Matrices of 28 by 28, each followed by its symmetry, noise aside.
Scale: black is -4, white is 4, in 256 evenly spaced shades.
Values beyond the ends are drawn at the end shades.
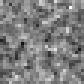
antisymmetric.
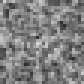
symmetric.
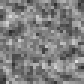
same after a half turn.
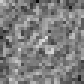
symmetric.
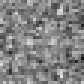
mirrored top to bottom.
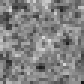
symmetric.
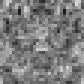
mirrored left to right.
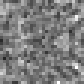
mirrored top to bottom.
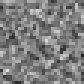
antisymmetric.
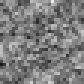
same after a half turn.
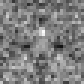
mirrored left to right.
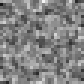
same after a half turn.
